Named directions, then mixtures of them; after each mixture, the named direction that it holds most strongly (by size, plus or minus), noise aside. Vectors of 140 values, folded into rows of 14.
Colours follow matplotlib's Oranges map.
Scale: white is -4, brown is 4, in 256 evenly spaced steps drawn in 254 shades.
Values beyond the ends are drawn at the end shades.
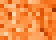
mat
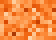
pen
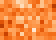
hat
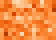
hat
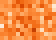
hat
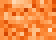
pen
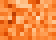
hat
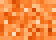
pen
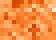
pen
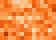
hat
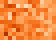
mat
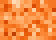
pen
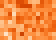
hat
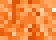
mat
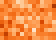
hat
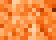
mat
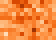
hat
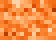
pen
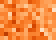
mat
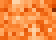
pen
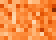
mat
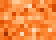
hat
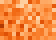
hat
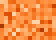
pen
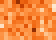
hat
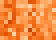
mat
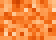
pen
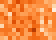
mat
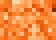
pen
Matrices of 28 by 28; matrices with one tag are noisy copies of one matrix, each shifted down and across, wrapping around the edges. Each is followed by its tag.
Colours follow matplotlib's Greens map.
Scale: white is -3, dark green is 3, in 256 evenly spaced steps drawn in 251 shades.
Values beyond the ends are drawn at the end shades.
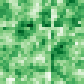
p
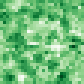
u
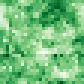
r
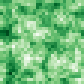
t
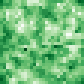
t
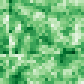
p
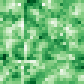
p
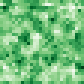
u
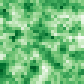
u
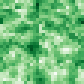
t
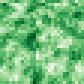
t
